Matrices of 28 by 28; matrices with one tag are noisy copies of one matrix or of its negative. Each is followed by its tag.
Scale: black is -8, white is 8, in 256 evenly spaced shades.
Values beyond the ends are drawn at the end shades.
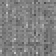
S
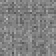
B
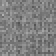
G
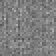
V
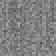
V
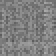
S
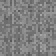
B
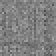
S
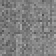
G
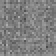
V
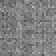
G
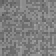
G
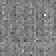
S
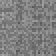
G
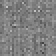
B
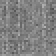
V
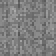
V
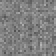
B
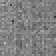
G
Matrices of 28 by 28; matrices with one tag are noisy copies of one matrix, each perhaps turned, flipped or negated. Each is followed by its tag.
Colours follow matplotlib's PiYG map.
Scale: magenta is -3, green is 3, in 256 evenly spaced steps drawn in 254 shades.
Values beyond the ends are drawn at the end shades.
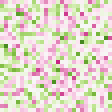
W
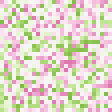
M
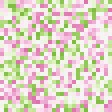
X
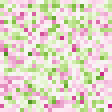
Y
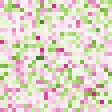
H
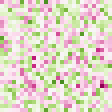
X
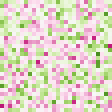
Y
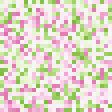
M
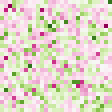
H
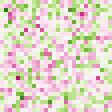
W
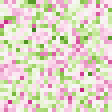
X
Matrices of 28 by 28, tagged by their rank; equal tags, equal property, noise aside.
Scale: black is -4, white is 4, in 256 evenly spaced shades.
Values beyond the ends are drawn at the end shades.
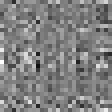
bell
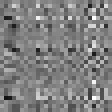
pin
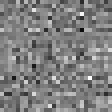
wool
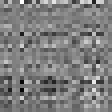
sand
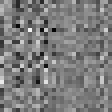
pin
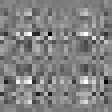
sand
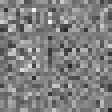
wool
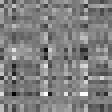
sand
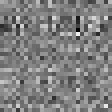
bell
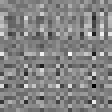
pin
